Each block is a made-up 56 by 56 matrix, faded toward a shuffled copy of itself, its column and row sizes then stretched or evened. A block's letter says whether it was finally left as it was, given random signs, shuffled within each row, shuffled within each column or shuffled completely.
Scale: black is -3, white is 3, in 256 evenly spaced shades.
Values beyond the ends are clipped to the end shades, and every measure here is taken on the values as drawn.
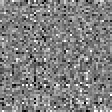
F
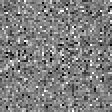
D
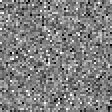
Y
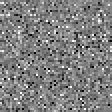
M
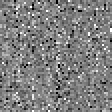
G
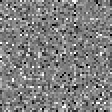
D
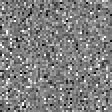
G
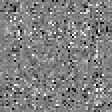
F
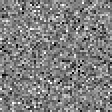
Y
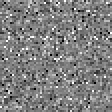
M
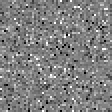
Y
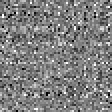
F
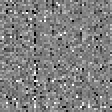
F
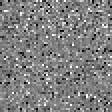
M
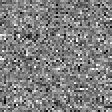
F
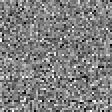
M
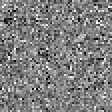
D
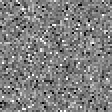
Y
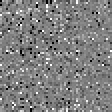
D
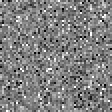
G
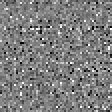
D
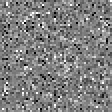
G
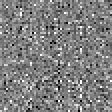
F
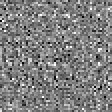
F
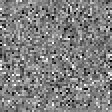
D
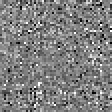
F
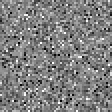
Y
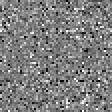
D
